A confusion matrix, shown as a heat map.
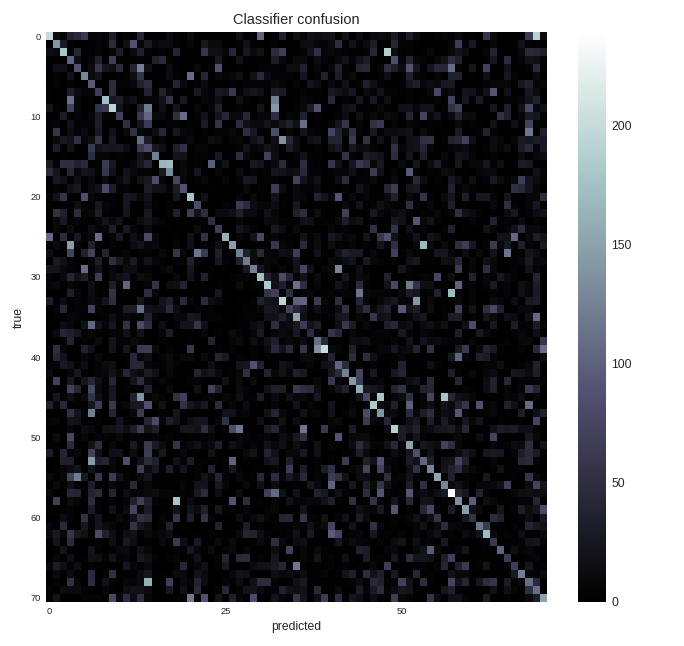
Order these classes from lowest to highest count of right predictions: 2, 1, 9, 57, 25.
1, 25, 2, 9, 57
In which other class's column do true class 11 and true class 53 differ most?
6
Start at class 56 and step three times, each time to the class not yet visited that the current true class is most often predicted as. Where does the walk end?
18
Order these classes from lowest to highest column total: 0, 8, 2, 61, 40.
61, 0, 8, 2, 40
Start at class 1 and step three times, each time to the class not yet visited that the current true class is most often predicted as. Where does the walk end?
14
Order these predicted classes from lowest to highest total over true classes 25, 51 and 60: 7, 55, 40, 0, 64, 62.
62, 40, 64, 55, 0, 7
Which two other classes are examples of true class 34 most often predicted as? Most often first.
13, 50
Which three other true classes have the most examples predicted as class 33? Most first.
13, 30, 2
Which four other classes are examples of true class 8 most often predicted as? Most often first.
32, 3, 57, 17
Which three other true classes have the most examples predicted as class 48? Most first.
2, 25, 66
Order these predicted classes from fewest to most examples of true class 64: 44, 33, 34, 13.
33, 13, 44, 34
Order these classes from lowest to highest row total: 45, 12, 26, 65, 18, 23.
23, 65, 18, 12, 26, 45
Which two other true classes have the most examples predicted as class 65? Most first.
27, 56
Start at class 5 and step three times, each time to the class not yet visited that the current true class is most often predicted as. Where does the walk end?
29
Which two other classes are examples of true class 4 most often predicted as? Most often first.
13, 57
